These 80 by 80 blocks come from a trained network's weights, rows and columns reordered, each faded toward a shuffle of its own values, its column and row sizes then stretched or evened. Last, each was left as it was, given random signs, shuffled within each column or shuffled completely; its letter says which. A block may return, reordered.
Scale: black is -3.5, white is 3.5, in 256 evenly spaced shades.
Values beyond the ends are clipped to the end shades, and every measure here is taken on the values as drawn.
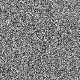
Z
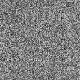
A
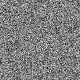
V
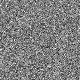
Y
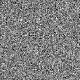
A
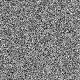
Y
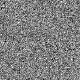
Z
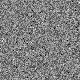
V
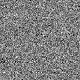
A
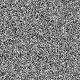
V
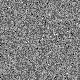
Y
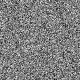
Y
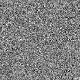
A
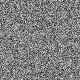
Y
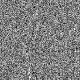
A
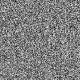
A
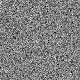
V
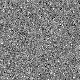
V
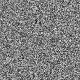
V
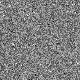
Z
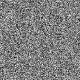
A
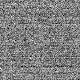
A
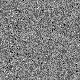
V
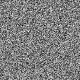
Z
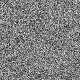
Y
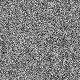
Y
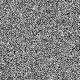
Y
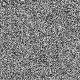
V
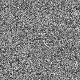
Z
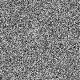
V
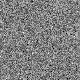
V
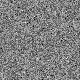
Y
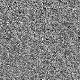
Z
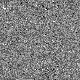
Z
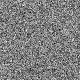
Y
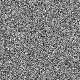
V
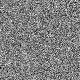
Y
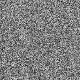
A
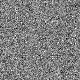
V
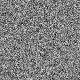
Y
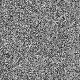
V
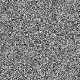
A
